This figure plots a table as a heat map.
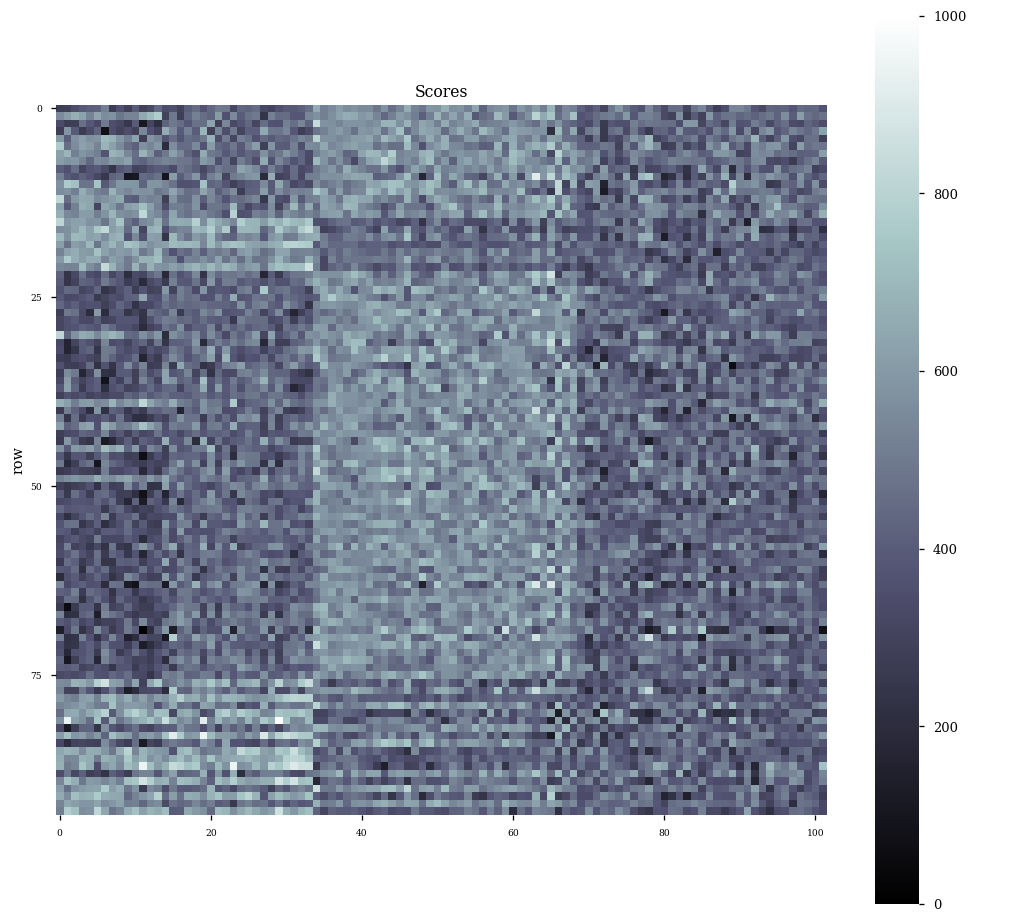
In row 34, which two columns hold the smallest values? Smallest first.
89, 71
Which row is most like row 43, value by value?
0
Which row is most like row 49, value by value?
7
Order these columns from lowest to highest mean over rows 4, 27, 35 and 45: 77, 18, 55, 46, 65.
18, 77, 55, 65, 46
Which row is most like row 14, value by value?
39
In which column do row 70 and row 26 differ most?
78
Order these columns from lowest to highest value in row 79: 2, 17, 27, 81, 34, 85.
85, 81, 17, 2, 27, 34
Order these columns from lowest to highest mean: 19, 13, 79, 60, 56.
79, 13, 19, 56, 60
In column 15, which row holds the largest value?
83
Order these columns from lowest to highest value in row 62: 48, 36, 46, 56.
46, 36, 56, 48
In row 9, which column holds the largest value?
63
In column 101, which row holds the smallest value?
69
